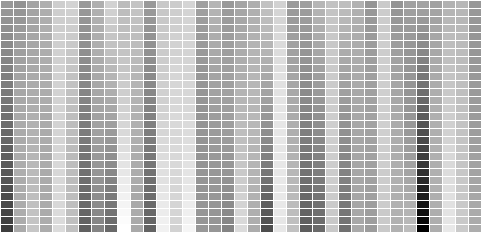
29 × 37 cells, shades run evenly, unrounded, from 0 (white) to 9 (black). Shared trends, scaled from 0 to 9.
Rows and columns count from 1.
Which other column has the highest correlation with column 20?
30
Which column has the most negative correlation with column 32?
18
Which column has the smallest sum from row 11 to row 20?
22
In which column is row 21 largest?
33
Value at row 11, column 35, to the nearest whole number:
2
